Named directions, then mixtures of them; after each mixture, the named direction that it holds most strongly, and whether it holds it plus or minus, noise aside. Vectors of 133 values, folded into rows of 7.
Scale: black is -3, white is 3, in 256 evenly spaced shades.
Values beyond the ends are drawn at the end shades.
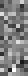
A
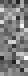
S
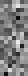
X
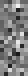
X, plus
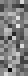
X, minus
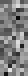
X, plus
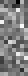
S, plus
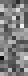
S, plus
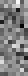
S, minus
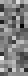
S, minus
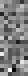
A, minus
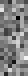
X, plus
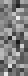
X, minus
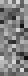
S, minus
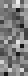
X, plus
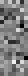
S, minus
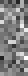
S, plus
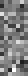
A, plus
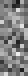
X, minus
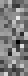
X, minus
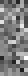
S, plus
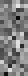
X, plus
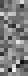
A, plus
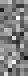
X, minus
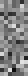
A, minus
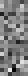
A, minus
